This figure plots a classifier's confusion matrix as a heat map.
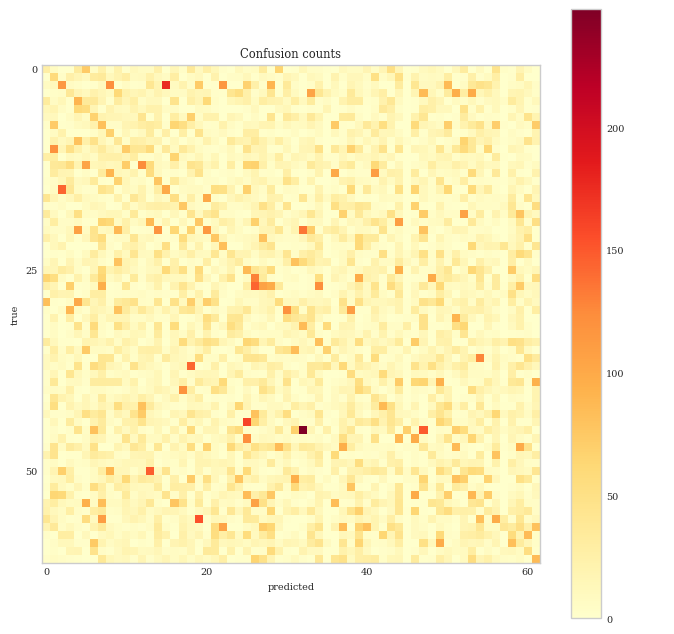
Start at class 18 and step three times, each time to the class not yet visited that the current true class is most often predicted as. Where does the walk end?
42
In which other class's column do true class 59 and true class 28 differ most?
49
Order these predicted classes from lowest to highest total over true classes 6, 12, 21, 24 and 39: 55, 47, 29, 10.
29, 55, 10, 47
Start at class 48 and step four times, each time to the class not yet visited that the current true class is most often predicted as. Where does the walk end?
25
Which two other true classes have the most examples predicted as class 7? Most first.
56, 27
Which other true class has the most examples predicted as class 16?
54
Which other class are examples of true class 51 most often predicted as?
31
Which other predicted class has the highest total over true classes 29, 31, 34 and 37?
18
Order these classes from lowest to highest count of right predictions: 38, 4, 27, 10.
38, 10, 4, 27
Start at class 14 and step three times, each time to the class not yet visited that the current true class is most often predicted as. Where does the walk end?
20
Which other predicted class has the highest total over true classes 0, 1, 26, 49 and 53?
39
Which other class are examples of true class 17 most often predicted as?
46
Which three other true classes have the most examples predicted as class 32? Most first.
45, 20, 24
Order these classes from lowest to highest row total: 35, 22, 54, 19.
22, 35, 19, 54
